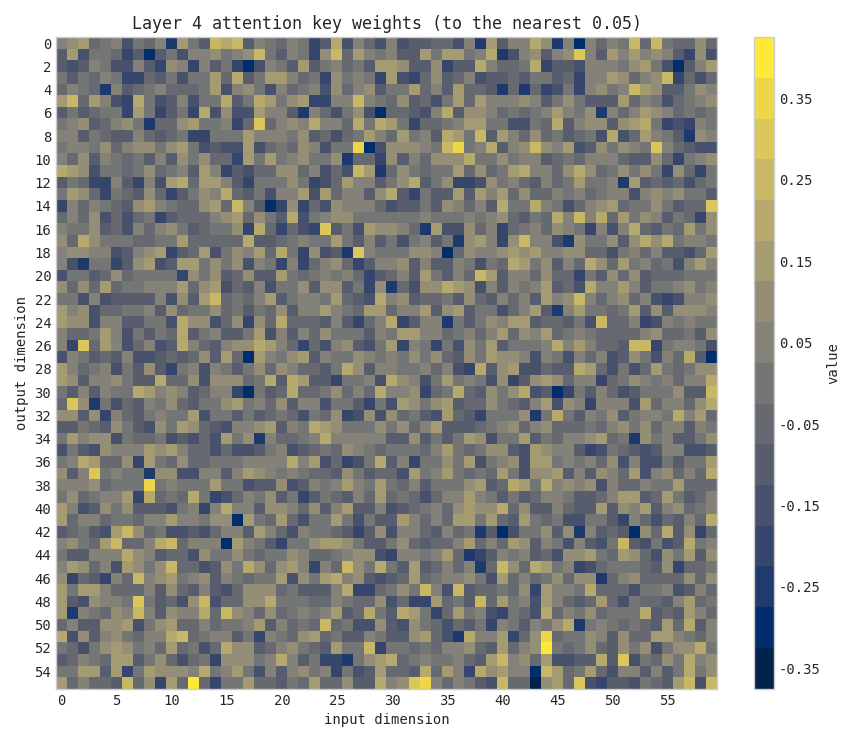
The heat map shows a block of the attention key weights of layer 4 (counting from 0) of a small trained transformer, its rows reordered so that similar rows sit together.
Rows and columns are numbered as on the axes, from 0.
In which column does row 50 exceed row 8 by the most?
57
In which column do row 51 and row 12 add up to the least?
36
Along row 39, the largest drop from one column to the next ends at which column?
7
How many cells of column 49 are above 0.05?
12
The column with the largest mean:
44
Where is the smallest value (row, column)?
55, 43
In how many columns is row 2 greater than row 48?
23
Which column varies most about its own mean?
47
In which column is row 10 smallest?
26
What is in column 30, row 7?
0.15
